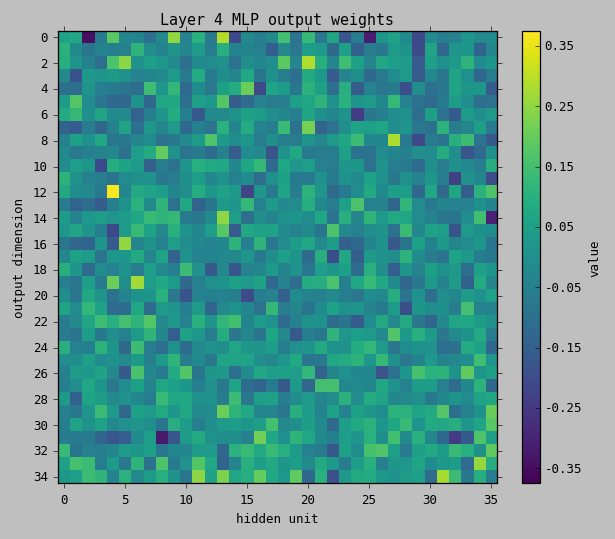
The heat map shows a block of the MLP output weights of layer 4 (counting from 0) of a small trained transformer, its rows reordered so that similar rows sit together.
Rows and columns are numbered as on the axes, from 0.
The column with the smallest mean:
29
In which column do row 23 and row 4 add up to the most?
7
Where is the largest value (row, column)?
12, 4
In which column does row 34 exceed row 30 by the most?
11
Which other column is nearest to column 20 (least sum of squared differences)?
18
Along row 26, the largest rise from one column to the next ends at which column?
6
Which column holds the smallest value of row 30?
22
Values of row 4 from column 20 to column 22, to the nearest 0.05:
0.1 0.05 -0.1
